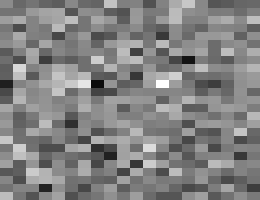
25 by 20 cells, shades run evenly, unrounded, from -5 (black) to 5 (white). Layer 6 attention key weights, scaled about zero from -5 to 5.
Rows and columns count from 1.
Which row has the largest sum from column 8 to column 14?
18
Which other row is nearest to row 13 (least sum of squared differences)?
9
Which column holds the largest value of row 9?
2
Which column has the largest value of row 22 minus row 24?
4
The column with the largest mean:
5
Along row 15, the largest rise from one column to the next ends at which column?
20
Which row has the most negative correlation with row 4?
19
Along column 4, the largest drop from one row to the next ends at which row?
24
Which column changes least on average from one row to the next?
12
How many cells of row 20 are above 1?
4
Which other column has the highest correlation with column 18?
17
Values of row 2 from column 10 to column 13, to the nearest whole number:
-2 1 0 0
